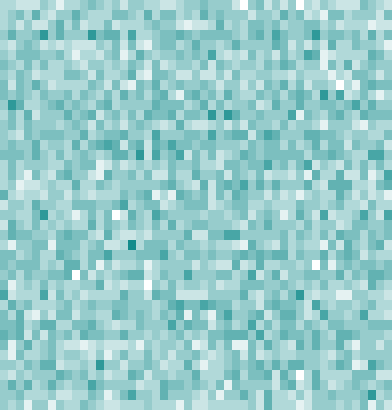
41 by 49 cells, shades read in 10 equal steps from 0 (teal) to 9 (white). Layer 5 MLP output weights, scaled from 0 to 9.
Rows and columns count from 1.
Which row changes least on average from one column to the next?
21
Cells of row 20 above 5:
27
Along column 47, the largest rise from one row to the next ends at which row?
41
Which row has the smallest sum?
4
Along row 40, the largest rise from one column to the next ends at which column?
48
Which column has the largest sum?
19
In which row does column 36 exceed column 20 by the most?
22
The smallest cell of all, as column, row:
17, 25
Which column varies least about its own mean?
1
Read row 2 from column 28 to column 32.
4 5 5 5 7
